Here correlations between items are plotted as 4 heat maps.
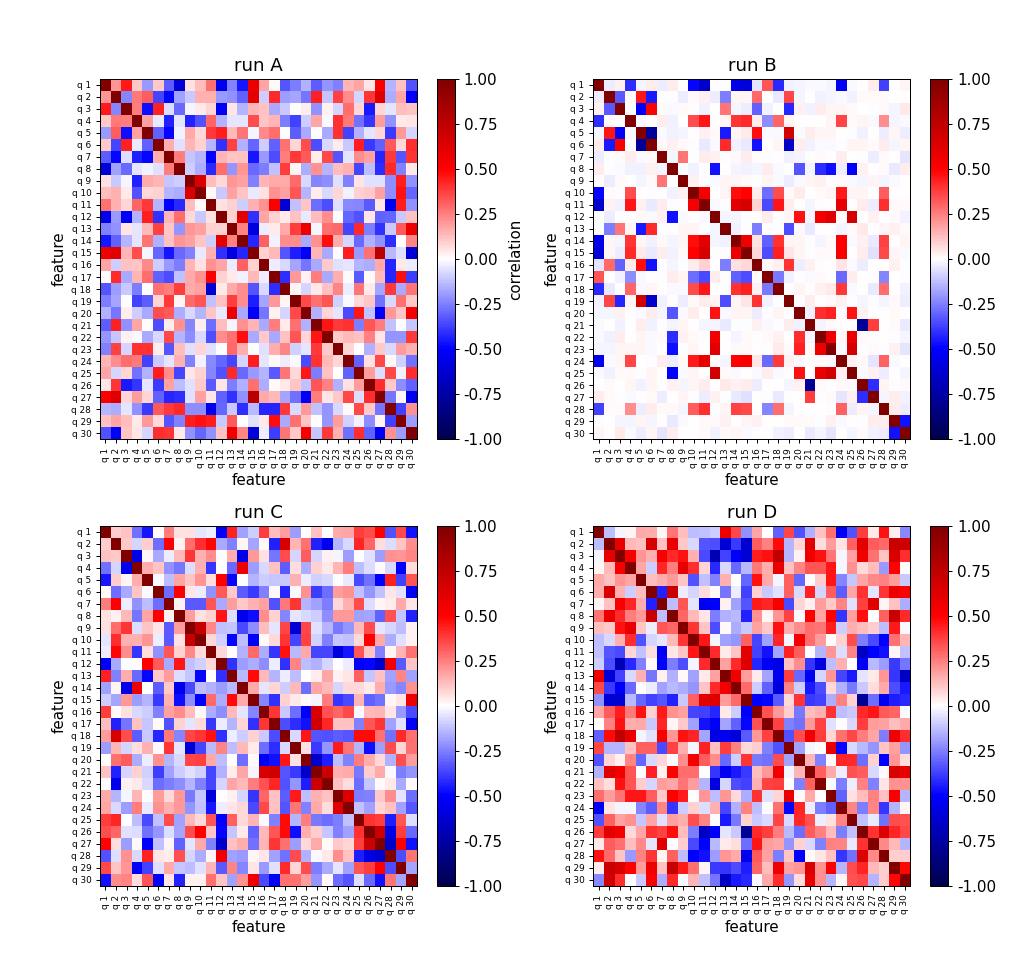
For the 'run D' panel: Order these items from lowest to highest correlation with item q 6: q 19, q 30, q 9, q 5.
q 9, q 5, q 19, q 30
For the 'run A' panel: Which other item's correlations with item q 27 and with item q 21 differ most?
q 1
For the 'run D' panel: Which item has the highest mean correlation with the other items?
q 29
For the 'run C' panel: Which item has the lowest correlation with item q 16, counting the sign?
q 20
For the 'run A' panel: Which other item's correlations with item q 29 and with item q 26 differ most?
q 11
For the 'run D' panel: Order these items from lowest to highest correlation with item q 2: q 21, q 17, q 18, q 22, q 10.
q 10, q 22, q 17, q 18, q 21
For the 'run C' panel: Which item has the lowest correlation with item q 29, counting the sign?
q 4
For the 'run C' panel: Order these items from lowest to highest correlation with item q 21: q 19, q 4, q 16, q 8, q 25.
q 19, q 25, q 8, q 4, q 16
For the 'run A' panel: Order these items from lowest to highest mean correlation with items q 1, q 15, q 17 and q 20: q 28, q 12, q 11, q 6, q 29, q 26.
q 12, q 28, q 6, q 26, q 29, q 11
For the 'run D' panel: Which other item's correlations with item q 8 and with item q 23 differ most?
q 30
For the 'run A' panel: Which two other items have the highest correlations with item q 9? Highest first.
q 10, q 29
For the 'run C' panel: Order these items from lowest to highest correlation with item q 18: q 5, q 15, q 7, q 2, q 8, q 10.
q 8, q 5, q 15, q 7, q 10, q 2
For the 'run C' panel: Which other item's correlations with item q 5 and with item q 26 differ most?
q 27
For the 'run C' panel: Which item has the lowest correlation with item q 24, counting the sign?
q 11
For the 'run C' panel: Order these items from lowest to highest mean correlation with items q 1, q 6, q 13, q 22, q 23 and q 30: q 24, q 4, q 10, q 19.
q 10, q 4, q 19, q 24
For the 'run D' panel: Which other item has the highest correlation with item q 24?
q 20
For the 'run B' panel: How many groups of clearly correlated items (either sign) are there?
6
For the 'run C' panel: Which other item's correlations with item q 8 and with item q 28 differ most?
q 30
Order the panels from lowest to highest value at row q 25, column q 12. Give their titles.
run C, run A, run D, run B
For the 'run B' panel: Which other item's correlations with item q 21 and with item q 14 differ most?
q 26
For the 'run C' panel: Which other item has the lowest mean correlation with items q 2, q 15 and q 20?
q 17
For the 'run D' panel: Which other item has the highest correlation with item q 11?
q 15
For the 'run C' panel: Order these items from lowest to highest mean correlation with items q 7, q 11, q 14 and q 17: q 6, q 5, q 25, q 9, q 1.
q 6, q 9, q 5, q 1, q 25
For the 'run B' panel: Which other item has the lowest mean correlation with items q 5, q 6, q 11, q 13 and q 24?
q 1
